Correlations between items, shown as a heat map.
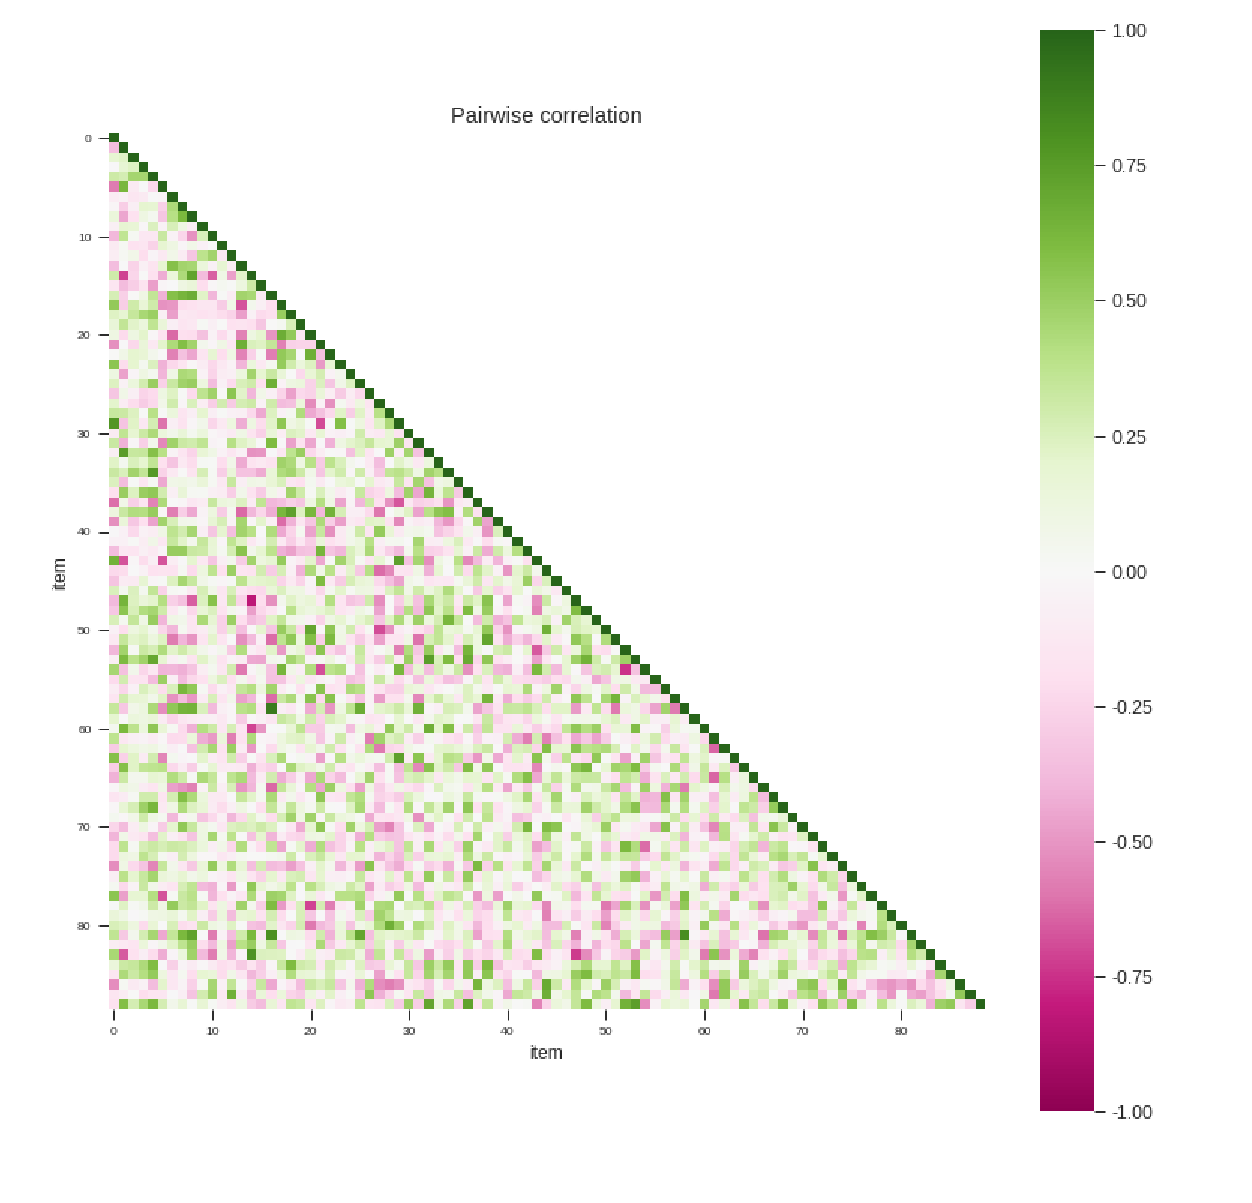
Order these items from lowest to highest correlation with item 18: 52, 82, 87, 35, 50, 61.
87, 35, 82, 52, 61, 50
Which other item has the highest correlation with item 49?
34
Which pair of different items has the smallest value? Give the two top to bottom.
14, 47
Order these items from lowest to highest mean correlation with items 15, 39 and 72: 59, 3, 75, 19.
59, 19, 3, 75
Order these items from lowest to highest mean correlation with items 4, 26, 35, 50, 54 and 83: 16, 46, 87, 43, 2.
16, 2, 46, 87, 43
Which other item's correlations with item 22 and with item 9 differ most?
20
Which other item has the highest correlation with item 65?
42
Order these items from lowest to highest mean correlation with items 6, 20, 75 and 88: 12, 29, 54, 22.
54, 29, 12, 22
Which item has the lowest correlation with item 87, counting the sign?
61
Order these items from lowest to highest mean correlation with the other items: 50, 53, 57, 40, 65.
40, 57, 50, 65, 53
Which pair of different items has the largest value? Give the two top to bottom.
16, 58
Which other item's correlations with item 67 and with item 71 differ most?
81
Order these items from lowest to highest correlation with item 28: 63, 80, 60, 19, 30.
30, 63, 19, 60, 80
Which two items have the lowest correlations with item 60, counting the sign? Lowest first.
14, 83
